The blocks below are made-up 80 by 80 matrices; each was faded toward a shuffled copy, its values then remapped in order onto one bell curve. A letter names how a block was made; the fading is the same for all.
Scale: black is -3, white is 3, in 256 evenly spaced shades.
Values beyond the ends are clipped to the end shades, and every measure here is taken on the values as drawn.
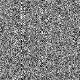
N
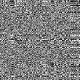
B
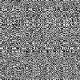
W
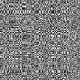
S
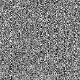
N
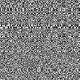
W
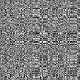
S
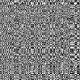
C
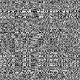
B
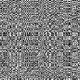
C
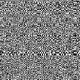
B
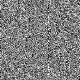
N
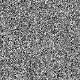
N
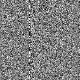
N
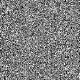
N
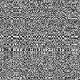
B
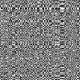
C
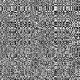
S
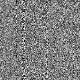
N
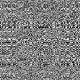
B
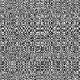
C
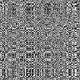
S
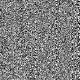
N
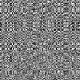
C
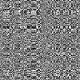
S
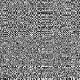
W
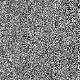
N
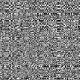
W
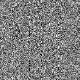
N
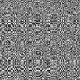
C
